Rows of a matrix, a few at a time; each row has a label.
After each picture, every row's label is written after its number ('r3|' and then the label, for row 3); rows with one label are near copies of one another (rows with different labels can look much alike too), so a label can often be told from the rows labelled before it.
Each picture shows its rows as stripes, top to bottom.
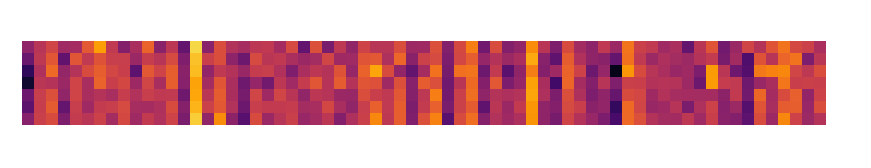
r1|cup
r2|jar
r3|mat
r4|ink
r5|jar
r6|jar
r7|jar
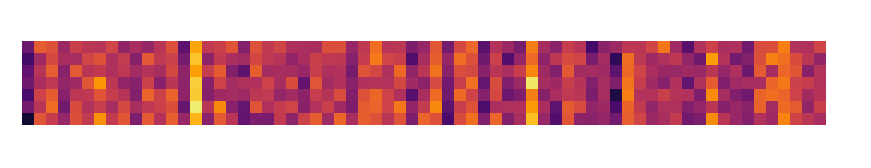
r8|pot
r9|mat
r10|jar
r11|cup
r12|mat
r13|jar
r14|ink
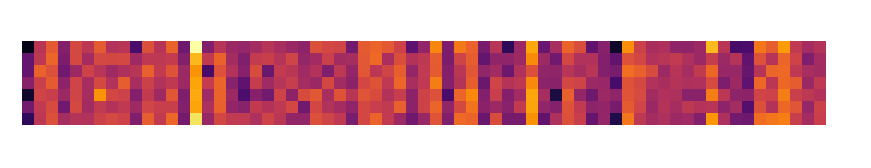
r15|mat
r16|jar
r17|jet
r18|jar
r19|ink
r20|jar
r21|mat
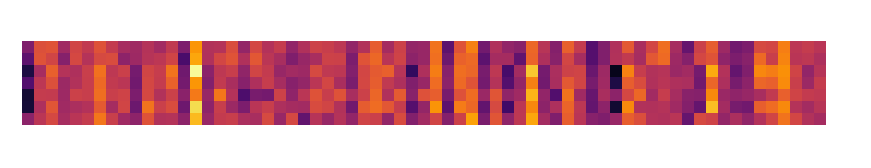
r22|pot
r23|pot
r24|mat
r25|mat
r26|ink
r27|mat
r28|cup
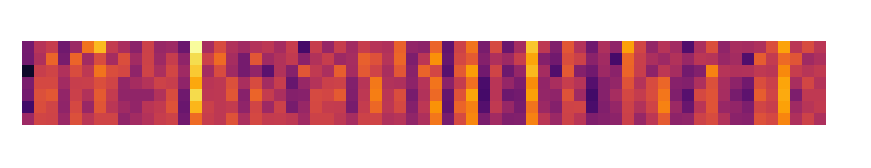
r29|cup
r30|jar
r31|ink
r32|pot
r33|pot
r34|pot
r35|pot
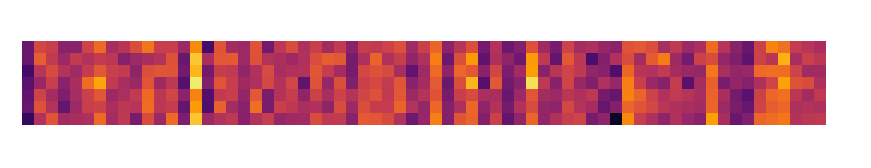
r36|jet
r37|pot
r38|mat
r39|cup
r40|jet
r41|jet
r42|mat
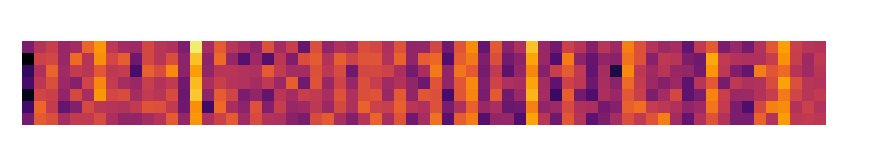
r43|cup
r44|ink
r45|mat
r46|cup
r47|ink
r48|jet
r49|pot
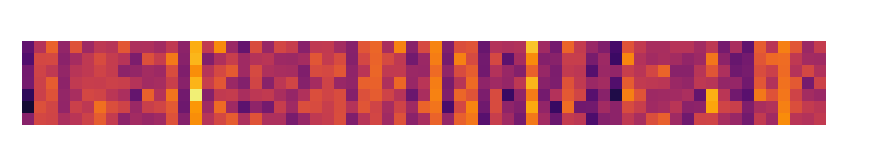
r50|jar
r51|mat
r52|pot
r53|jar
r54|mat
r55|ink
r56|pot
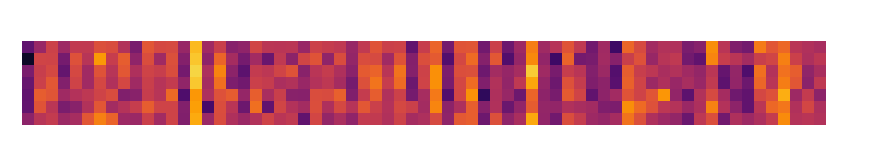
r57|mat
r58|ink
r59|jar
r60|jar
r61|pot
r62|jet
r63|cup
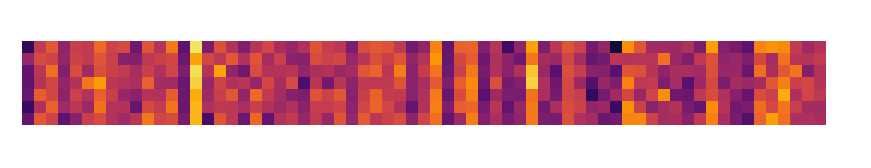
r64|mat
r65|pot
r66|jar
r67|cup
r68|pot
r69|mat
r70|jet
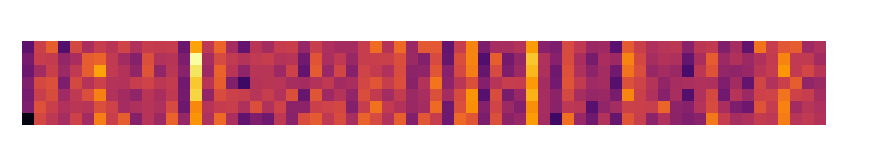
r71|jar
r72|cup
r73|cup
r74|jar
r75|cup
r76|pot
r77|ink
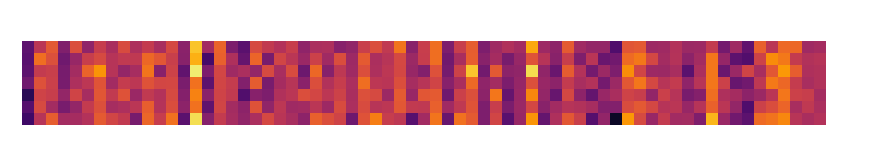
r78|jar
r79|jet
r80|cup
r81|jet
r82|ink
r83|jet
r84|mat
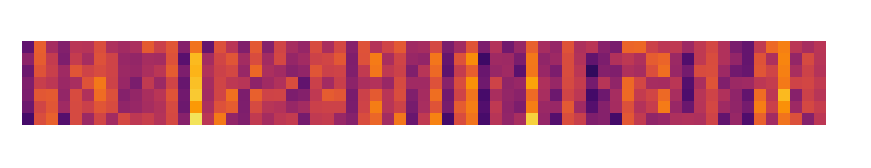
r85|jet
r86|pot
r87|pot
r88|cup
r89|pot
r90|pot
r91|jar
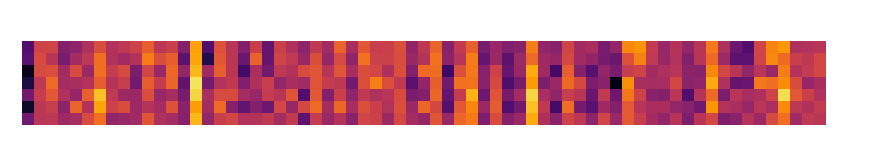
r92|jet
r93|jet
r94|ink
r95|mat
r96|cup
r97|ink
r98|cup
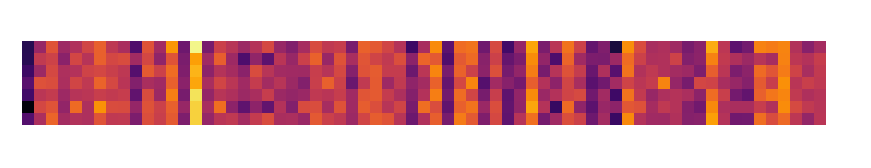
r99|mat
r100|ink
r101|mat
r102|pot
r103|mat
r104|ink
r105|mat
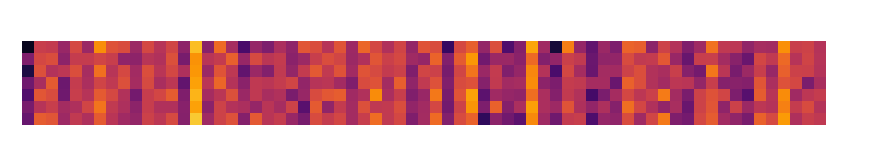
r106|ink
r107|pot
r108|ink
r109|jar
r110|pot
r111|cup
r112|pot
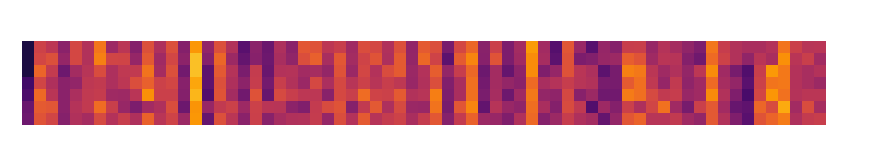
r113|ink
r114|ink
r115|jet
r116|jet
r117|jet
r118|pot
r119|jet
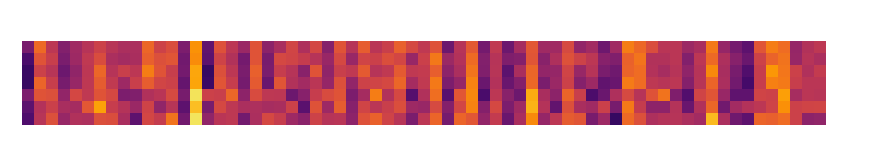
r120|jet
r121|jet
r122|jet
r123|jet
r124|pot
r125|cup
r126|mat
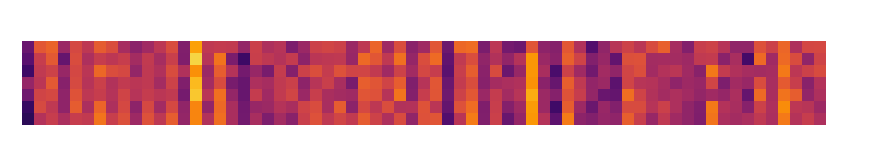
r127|pot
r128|jar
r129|ink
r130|jar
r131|jar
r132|ink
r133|ink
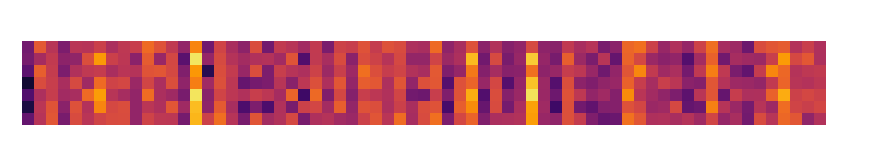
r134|jet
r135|cup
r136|jet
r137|ink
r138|cup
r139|ink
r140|jar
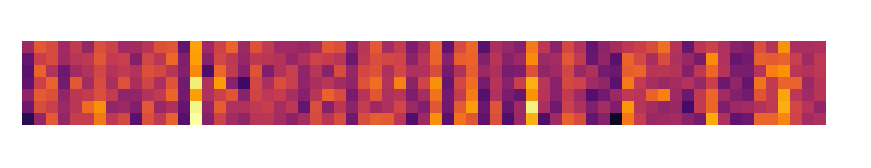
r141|pot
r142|mat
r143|jet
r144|jar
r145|pot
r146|cup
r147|mat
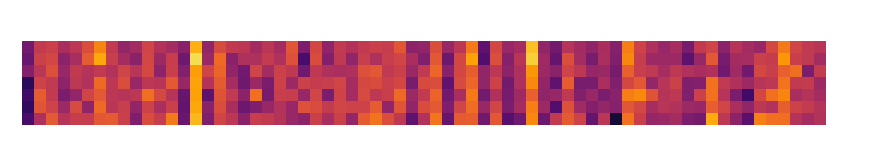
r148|cup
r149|cup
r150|jar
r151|ink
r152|jet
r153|ink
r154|mat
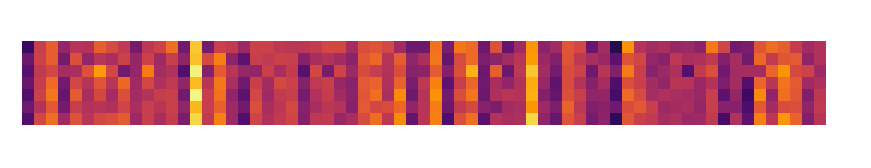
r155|mat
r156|jar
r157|cup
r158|jar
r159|jar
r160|jar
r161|jar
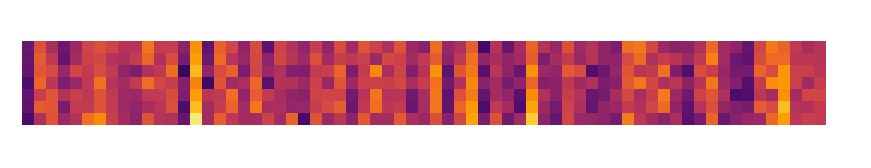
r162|jet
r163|jet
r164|pot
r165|jet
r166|pot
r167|pot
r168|cup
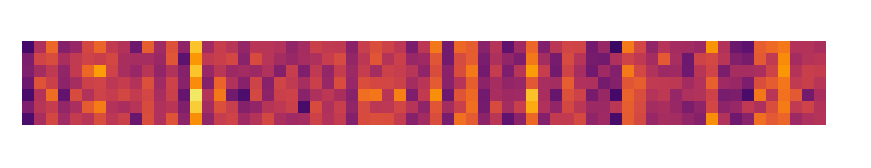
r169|mat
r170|pot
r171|cup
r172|jet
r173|jar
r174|cup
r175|mat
